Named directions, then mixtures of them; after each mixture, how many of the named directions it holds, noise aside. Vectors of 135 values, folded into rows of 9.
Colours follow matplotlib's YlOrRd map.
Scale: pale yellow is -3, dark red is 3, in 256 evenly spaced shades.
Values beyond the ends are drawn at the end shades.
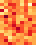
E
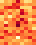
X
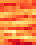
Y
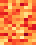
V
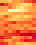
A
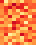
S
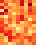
one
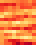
one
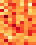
one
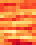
one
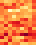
four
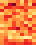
three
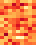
four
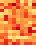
four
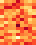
two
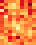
two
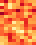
four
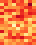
four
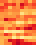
two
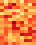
three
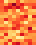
three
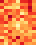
two
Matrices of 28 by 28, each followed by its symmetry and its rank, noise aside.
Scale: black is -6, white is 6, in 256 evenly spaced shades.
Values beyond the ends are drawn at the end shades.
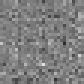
antisymmetric, rank six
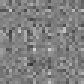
no symmetry, rank four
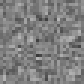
no symmetry, rank four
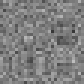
no symmetry, rank five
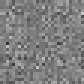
antisymmetric, rank four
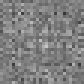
symmetric, rank five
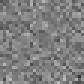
no symmetry, rank five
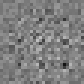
symmetric, rank four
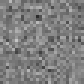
no symmetry, rank six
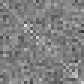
symmetric, rank six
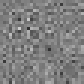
symmetric, rank four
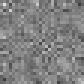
symmetric, rank five
